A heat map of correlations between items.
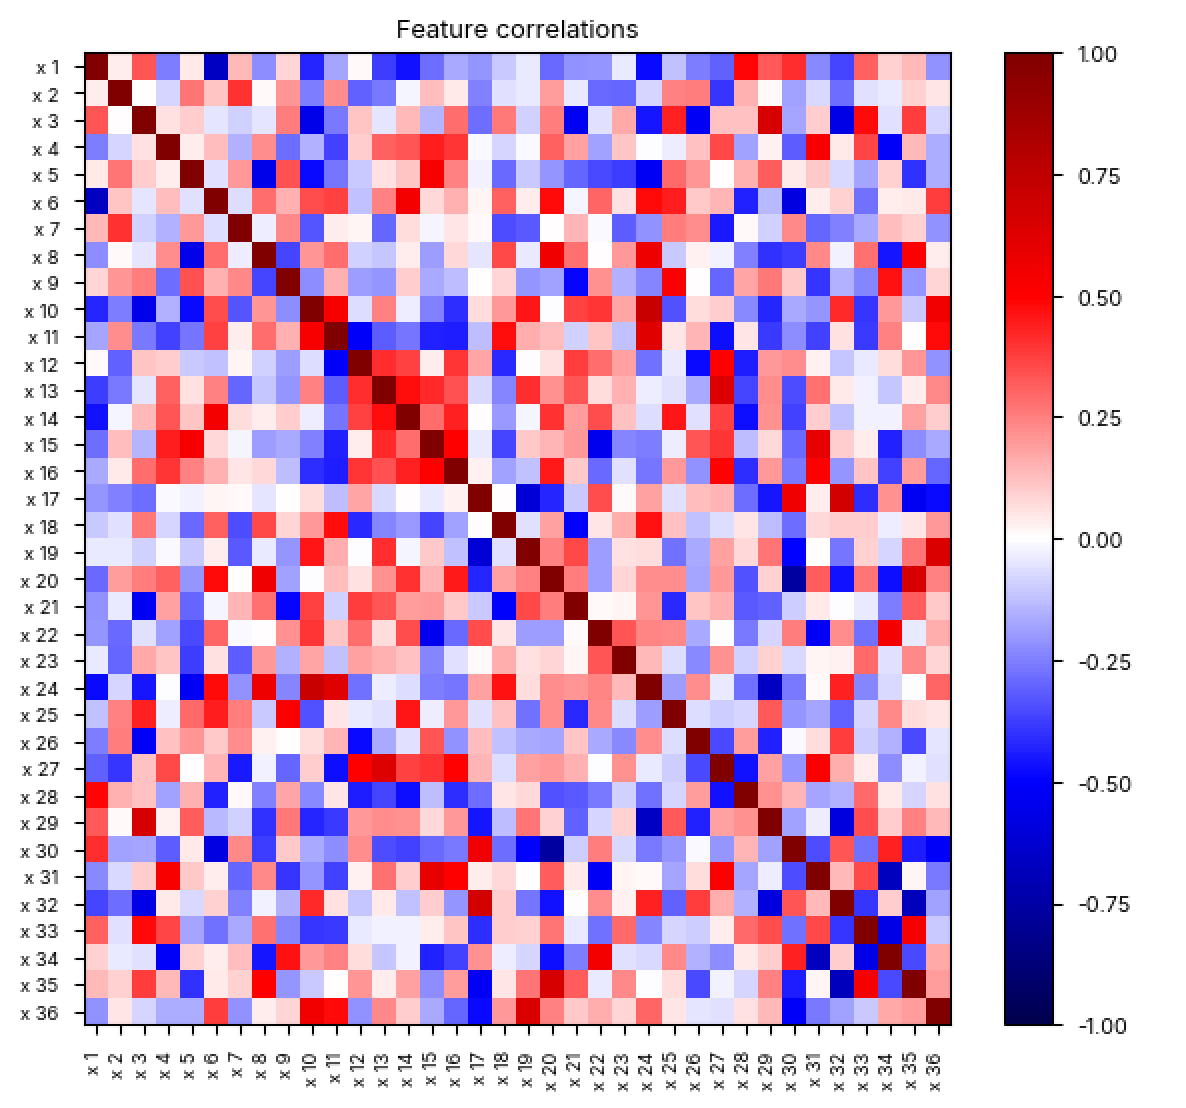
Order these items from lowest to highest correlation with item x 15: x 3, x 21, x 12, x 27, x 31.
x 3, x 12, x 21, x 27, x 31
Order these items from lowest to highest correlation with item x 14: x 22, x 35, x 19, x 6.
x 19, x 35, x 22, x 6
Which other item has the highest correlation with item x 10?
x 24
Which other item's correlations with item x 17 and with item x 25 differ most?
x 32
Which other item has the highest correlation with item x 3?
x 29
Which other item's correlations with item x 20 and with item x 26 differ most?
x 35
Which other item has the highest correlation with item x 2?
x 7
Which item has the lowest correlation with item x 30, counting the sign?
x 20
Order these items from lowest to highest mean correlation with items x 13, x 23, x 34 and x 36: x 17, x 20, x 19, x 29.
x 17, x 20, x 29, x 19
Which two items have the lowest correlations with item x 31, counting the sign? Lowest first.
x 34, x 22
